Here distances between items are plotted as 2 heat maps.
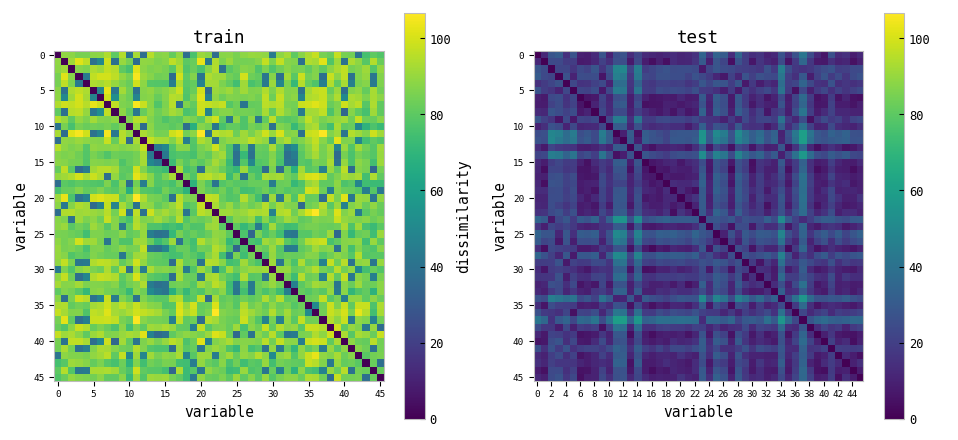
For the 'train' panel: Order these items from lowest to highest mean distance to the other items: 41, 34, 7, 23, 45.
41, 34, 45, 23, 7
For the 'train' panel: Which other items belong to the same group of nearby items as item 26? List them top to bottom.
7, 17
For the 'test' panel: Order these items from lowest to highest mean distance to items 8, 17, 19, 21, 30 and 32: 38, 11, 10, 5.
10, 38, 5, 11
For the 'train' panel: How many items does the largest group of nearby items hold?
9
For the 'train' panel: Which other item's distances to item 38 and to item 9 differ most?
45
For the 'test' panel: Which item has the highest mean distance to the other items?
37
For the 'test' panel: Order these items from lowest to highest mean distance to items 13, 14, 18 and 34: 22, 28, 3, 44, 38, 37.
44, 22, 38, 3, 28, 37
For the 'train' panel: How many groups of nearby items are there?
9
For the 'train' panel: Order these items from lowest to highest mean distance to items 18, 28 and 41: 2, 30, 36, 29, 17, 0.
29, 0, 30, 2, 17, 36
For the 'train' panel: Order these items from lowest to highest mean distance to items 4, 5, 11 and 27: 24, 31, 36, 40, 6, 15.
40, 6, 15, 31, 24, 36
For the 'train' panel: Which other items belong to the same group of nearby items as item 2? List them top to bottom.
23
